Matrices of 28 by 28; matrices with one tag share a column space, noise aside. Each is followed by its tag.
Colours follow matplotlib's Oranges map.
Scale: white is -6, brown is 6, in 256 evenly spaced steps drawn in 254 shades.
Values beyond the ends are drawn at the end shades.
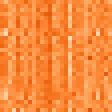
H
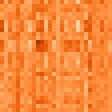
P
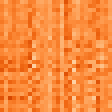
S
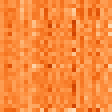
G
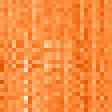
S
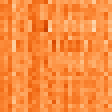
P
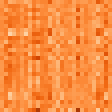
H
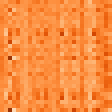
H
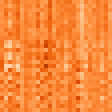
S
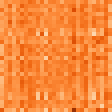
H
